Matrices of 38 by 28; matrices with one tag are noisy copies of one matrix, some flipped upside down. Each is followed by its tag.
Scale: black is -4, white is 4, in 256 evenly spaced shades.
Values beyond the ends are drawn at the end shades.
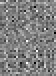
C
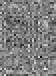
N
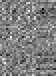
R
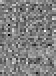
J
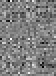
R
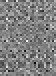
C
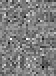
R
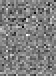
C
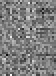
R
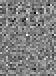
C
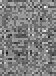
N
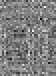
N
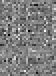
J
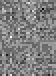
R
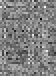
N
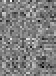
R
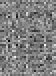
J
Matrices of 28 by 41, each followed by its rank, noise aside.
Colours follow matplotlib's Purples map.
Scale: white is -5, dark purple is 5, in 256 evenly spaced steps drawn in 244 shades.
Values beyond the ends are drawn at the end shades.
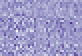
six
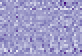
four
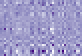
two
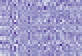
four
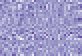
four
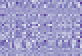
four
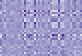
two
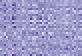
four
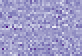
six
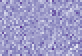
eight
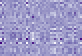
three
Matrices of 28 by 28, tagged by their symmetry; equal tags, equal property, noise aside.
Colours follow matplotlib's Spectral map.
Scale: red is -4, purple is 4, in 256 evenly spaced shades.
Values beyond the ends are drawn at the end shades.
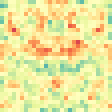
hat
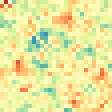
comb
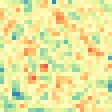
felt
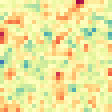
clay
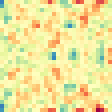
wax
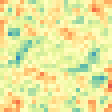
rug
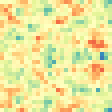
wax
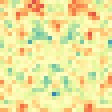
hat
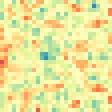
wax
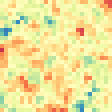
felt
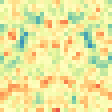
hat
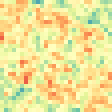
rug
